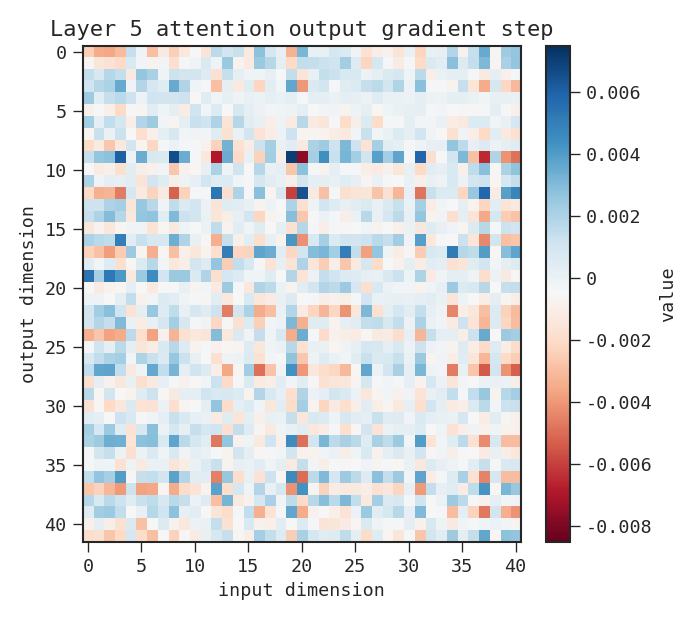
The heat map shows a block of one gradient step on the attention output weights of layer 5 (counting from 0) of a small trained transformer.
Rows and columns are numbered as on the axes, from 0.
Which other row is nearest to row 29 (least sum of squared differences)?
11
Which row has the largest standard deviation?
9
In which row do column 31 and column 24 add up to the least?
12
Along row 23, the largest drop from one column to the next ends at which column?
20
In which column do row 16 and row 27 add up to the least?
37
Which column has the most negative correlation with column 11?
4
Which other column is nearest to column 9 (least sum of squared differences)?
28
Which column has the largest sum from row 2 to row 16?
3
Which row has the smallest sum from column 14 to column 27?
22
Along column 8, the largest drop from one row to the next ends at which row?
10
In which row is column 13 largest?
17
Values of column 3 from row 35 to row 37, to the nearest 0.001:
-0.002 0.004 -0.004
